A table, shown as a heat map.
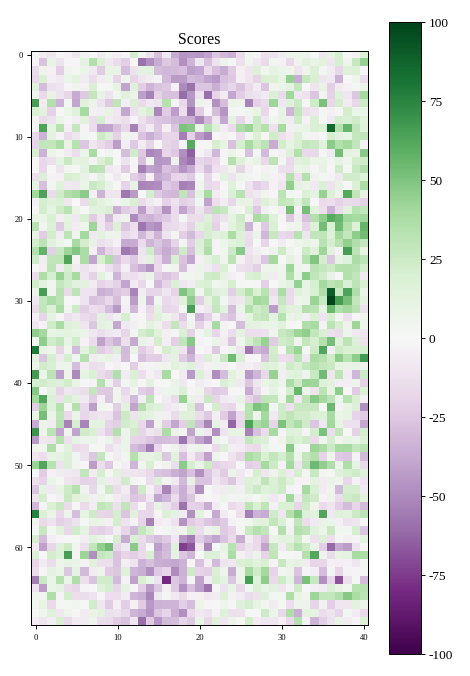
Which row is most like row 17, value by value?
24
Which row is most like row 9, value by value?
29
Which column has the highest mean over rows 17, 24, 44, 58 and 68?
1
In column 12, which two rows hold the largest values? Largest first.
60, 49
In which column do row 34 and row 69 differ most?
13
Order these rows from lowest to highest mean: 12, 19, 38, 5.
5, 12, 19, 38
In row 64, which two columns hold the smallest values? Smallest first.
16, 37
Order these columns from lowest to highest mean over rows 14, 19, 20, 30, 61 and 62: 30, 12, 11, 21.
12, 11, 21, 30
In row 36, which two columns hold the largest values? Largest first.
0, 35
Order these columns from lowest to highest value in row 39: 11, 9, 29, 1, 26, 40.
26, 9, 11, 1, 40, 29
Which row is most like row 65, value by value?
10
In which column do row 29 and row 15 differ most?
36
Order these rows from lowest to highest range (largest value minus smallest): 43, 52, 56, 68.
52, 68, 43, 56
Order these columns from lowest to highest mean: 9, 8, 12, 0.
12, 9, 8, 0
